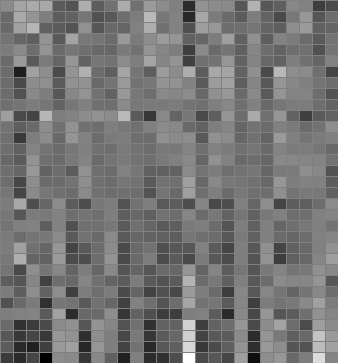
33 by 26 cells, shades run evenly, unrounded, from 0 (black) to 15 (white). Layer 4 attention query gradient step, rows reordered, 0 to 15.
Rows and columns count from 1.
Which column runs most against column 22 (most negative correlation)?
2
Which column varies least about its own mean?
11
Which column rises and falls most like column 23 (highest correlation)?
17
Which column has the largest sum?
15
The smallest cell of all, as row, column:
33, 4
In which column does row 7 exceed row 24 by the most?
22
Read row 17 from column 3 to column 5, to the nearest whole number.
8 6 6
